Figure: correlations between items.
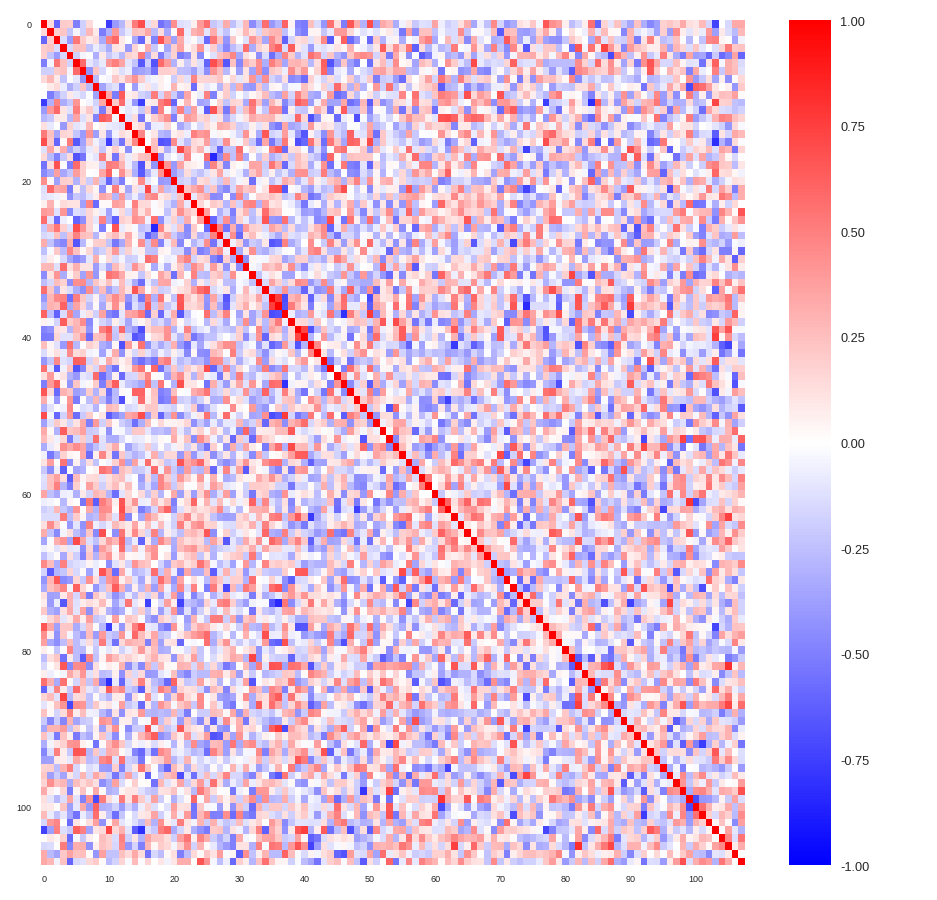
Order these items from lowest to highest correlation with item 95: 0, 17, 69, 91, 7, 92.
7, 17, 69, 0, 91, 92
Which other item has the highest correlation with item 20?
84
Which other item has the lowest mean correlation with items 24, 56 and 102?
4
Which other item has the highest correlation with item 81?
32
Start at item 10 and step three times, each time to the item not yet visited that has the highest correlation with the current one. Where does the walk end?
39
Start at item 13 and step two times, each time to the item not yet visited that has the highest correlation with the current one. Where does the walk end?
96
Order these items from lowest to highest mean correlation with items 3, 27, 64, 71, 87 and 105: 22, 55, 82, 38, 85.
55, 38, 22, 85, 82
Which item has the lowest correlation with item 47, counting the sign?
103
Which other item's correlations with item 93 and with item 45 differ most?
5
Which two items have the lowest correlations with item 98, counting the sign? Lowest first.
49, 92
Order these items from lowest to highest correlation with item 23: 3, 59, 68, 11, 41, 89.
89, 41, 59, 3, 68, 11
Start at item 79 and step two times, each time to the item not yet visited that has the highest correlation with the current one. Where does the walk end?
50
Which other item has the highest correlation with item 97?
26
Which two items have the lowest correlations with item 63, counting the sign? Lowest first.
41, 74
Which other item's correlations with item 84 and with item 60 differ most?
57
